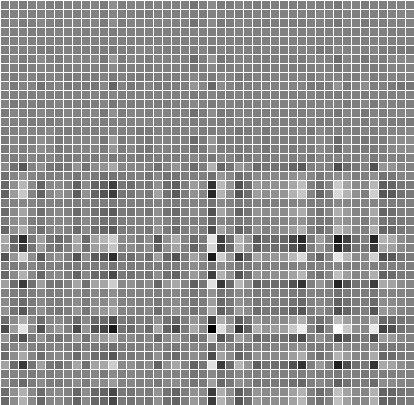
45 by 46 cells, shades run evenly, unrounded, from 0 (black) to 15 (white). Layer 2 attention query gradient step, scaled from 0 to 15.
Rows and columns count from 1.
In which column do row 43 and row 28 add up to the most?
24
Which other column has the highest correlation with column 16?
35
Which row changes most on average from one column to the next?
37
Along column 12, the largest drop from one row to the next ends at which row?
29
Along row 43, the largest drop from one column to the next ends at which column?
25
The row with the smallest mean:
27
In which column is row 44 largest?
38
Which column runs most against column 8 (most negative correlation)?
41
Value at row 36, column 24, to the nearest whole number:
4
